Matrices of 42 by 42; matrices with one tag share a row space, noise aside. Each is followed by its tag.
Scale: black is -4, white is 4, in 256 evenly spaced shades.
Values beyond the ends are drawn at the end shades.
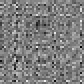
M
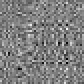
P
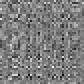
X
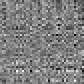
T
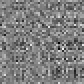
T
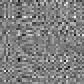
P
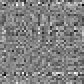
T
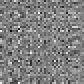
X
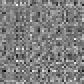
T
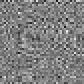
P
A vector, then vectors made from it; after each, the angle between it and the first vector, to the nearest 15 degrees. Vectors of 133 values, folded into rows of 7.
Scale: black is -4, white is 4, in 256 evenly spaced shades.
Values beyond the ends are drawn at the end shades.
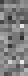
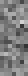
120 degrees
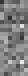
15 degrees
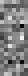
165 degrees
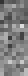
30 degrees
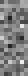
30 degrees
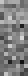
165 degrees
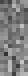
60 degrees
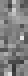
120 degrees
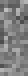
75 degrees
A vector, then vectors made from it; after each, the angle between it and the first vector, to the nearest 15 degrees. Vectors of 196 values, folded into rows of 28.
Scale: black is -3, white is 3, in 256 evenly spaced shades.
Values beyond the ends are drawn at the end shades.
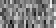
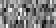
60 degrees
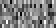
120 degrees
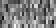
75 degrees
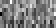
45 degrees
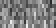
150 degrees
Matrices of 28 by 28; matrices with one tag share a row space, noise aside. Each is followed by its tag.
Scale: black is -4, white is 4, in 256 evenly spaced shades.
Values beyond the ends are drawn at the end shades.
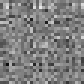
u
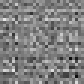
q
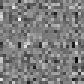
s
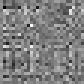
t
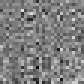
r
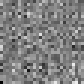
s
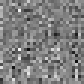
s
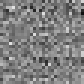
u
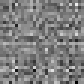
q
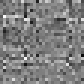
t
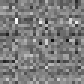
q
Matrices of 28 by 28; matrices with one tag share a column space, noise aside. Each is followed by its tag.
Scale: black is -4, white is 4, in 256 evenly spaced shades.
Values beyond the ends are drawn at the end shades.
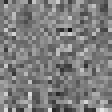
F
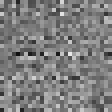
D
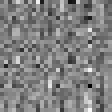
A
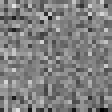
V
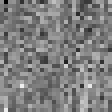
A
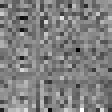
V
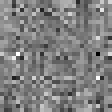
D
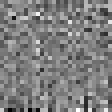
V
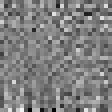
V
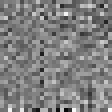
V
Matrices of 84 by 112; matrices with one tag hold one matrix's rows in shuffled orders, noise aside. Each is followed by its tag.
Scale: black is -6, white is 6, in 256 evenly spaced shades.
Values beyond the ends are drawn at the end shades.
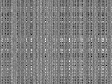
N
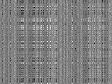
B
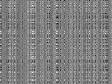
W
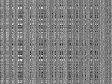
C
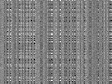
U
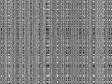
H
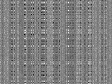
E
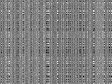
H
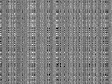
W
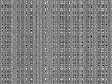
N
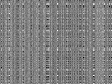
H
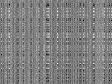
H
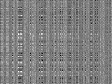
C
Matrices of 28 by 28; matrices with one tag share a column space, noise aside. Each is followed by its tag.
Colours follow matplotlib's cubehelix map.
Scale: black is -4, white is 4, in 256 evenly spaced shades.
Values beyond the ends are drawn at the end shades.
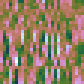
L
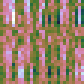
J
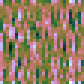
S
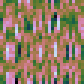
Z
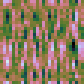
S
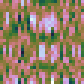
Z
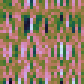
Z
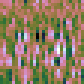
L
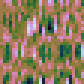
Z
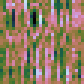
J
